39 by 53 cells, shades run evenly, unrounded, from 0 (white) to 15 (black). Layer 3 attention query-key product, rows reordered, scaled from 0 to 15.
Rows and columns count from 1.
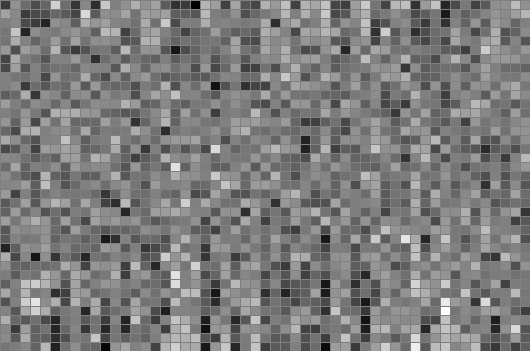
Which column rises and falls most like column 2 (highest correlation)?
32
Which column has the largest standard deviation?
45
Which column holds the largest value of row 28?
1
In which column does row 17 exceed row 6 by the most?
49
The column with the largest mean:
21
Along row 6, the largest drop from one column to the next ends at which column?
36
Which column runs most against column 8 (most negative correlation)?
13
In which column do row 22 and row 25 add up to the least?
30
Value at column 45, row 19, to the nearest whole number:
7
